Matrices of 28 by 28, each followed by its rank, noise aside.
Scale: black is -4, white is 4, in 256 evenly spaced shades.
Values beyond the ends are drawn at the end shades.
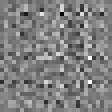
four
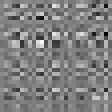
two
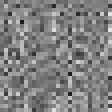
four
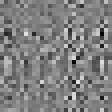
three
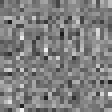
five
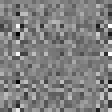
two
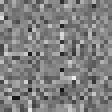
five
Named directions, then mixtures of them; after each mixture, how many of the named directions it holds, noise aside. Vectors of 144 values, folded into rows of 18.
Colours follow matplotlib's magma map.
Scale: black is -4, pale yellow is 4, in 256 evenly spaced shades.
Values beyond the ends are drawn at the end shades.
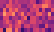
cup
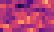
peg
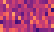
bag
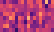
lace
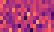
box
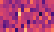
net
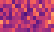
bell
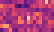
three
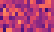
three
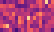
two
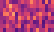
three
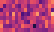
two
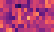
four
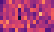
four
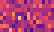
three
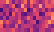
one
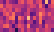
one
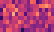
two
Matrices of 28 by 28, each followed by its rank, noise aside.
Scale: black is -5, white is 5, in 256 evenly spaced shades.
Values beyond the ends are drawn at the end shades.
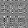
three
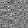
three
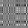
one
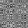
three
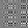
one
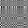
one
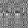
three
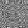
four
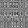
three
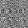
three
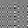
one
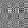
two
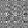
three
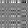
one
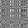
two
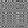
two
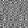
three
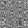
four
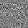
four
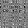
four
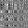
two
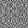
three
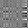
one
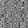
four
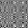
two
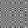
one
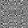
three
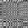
two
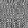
four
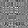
three
